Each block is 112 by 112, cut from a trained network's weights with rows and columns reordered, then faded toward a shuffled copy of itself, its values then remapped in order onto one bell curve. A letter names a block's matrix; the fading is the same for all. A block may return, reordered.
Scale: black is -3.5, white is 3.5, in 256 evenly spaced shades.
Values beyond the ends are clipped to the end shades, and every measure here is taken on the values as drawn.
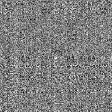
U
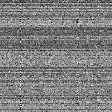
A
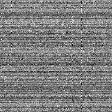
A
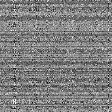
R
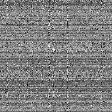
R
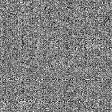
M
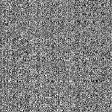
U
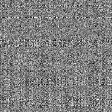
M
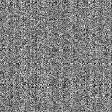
M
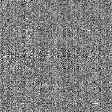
M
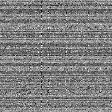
A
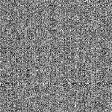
U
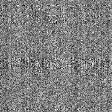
U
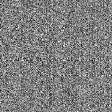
M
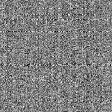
U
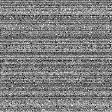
A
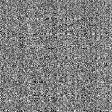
U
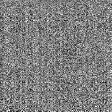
U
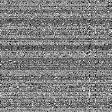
R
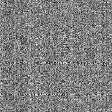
M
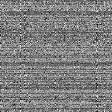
R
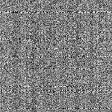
M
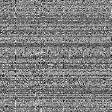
R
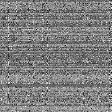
R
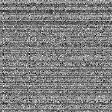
R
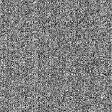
U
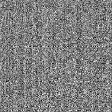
U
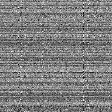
A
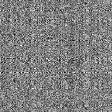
M
